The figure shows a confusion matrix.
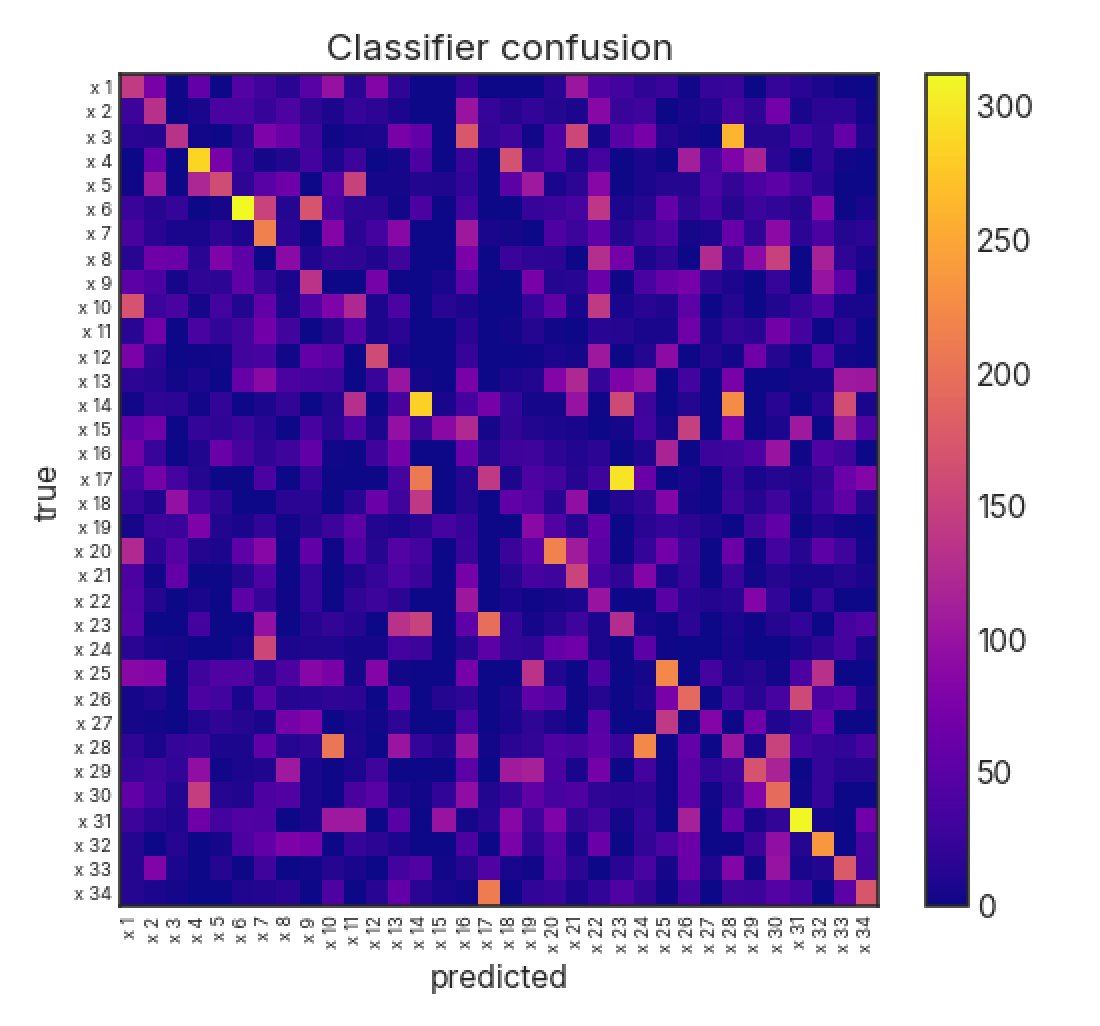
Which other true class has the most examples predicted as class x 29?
x 4
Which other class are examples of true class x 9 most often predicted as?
x 32
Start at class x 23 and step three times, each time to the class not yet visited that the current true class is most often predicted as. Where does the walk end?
x 28
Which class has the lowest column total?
x 15
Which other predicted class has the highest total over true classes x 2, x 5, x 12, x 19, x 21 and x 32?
x 22
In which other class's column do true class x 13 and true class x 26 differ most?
x 31
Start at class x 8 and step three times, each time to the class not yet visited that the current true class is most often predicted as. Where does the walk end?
x 18
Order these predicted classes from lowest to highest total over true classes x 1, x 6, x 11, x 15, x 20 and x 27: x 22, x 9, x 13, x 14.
x 14, x 13, x 22, x 9
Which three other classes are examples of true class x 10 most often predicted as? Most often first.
x 1, x 22, x 11
